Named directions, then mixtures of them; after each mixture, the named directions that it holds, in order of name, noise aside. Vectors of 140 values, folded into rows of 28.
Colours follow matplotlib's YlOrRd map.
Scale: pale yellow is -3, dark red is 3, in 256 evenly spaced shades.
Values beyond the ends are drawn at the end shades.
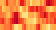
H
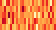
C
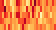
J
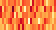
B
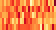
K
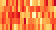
C, H, K.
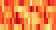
B, H.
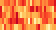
B, H.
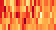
J.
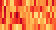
C, H, J.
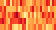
C, H, J.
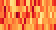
J.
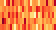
C, H, K.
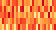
B, C.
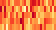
B, J, K.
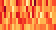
J.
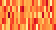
C.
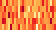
C.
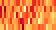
B, J.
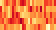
B, H.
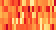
K.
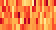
B, J, K.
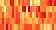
H, J, K.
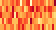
B, K.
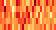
J.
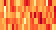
C, J, K.
